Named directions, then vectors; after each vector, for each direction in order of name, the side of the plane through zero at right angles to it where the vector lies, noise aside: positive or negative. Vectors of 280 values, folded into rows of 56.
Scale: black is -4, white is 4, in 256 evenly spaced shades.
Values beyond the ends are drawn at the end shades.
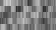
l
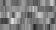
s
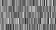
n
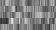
positive, negative, positive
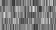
negative, positive, positive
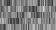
negative, negative, negative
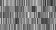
positive, negative, negative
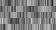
negative, negative, negative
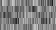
positive, negative, negative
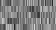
negative, negative, negative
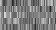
negative, positive, positive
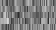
negative, positive, negative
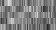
positive, positive, positive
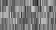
negative, positive, positive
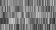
positive, negative, positive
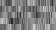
negative, negative, negative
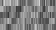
positive, positive, negative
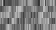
negative, negative, positive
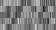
positive, positive, negative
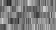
negative, negative, negative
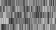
negative, positive, negative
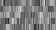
negative, negative, positive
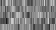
positive, negative, positive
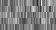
negative, positive, positive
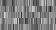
negative, positive, positive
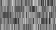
positive, negative, negative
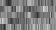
negative, negative, negative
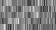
positive, positive, positive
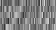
negative, negative, positive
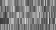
positive, negative, positive
